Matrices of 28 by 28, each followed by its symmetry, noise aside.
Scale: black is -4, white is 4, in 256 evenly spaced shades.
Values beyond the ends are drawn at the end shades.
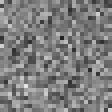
symmetric across the other diagonal.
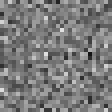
mirrored top to bottom.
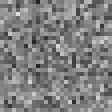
symmetric across the other diagonal.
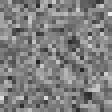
antisymmetric.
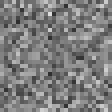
mirrored top to bottom.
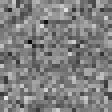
mirrored left to right.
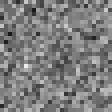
symmetric.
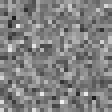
symmetric across the other diagonal.
